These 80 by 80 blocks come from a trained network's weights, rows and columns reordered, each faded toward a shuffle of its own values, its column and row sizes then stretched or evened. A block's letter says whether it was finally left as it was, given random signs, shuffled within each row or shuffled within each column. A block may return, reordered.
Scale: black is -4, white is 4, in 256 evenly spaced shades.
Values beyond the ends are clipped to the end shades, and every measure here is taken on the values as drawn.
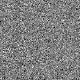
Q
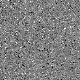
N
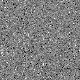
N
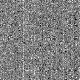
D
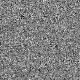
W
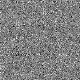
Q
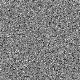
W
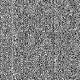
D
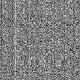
D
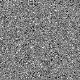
Q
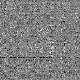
D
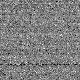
W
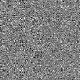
D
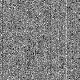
N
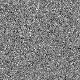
W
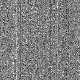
N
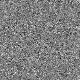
W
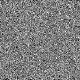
Q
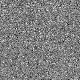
W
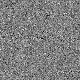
W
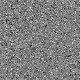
N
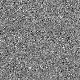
W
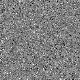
N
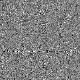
Q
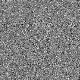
W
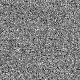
W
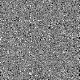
Q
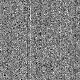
N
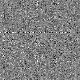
Q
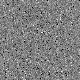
N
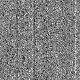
N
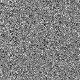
Q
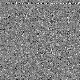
Q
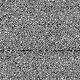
W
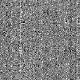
D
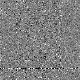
Q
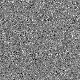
W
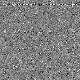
Q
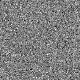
W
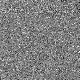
W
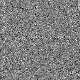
Q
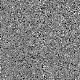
N
